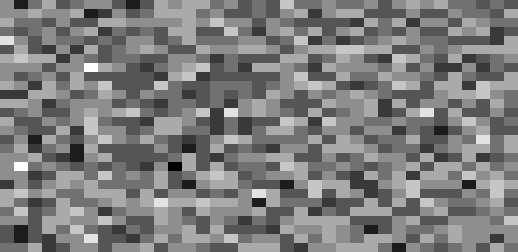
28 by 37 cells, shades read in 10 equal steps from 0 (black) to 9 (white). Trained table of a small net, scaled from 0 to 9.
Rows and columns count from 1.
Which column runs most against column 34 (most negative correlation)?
30
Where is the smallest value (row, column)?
19, 13
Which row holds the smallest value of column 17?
12
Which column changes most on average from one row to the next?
8
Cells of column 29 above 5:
9
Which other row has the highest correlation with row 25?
10
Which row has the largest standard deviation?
21
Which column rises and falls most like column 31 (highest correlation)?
15
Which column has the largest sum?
7
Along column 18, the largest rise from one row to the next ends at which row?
16
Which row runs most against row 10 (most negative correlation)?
28
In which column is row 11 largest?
35
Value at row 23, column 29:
6
